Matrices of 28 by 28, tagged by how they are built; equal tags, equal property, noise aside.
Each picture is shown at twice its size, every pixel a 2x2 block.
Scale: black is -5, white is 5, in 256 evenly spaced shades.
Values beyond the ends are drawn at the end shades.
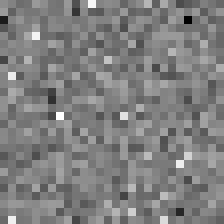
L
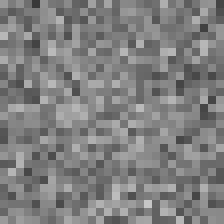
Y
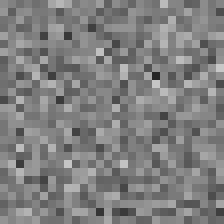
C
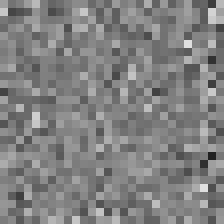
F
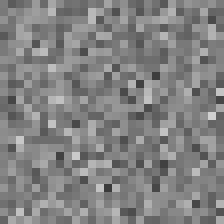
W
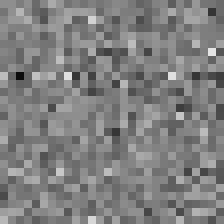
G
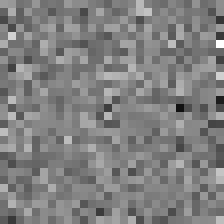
F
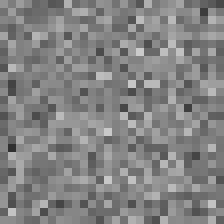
W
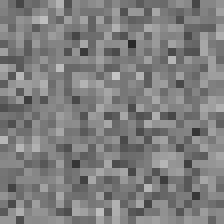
W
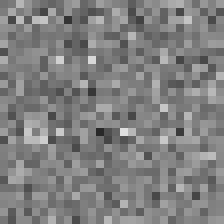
G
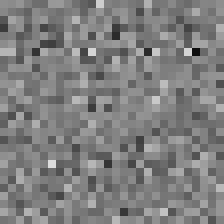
G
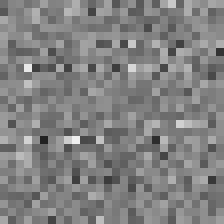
G
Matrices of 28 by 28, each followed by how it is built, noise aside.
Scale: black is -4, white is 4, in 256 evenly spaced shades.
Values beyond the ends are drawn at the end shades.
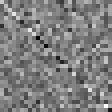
diagonal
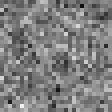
smooth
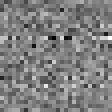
uneven rows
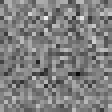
repeating columns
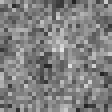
smooth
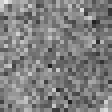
smooth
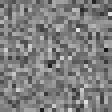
noise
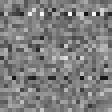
uneven rows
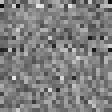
uneven rows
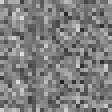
repeating rows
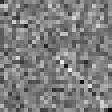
diagonal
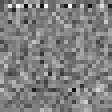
uneven rows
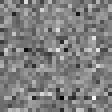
uneven rows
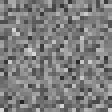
repeating columns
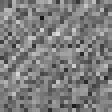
Hankel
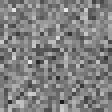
repeating columns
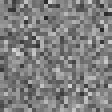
noise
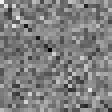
diagonal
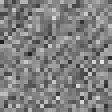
Hankel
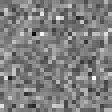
uneven rows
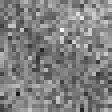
smooth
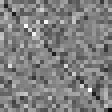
diagonal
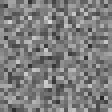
repeating rows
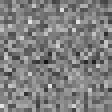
repeating columns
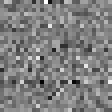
uneven rows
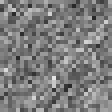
Hankel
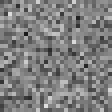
noise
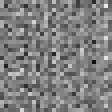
repeating rows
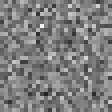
noise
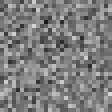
noise
